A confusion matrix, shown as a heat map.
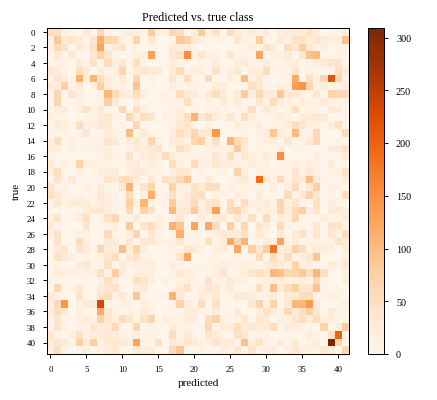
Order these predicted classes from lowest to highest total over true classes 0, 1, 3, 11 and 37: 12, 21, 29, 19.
12, 21, 29, 19
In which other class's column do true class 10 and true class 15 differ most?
26
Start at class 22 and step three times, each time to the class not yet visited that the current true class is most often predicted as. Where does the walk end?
17
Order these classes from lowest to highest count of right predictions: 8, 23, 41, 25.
41, 25, 8, 23
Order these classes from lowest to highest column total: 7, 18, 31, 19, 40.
40, 31, 19, 18, 7
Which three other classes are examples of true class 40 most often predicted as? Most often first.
39, 12, 27
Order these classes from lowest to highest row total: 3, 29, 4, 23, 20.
4, 29, 20, 3, 23
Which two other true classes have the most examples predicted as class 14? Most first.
3, 21
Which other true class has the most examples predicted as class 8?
9
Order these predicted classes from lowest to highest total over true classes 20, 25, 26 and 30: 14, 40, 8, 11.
40, 8, 14, 11
